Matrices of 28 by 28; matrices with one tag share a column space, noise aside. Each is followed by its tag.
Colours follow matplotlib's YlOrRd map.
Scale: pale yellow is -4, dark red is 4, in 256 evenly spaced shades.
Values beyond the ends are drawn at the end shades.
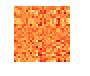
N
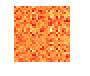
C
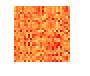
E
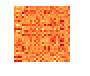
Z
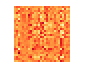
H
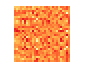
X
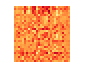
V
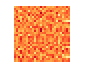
C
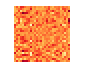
N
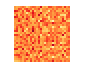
C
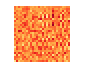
E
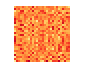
Z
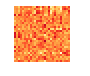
V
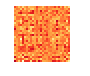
Z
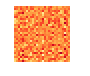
N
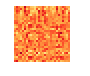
V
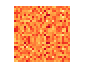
C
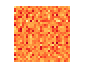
C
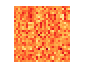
H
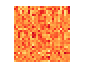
V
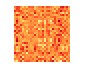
Z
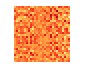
C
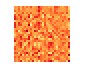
E
